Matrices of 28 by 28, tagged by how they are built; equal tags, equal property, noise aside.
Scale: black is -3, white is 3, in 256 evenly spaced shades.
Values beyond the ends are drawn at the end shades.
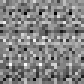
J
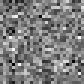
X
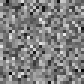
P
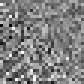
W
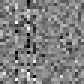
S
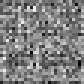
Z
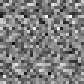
J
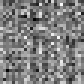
Z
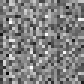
P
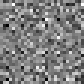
X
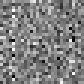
S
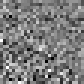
W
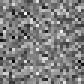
P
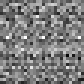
J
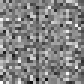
P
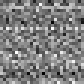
J
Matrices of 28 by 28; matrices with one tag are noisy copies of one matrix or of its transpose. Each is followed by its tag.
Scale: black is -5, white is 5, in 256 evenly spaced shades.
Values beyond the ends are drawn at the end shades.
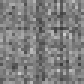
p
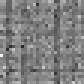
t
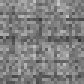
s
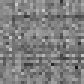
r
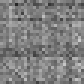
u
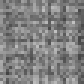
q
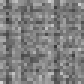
t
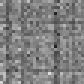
t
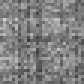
s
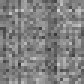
u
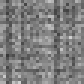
t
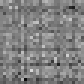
q
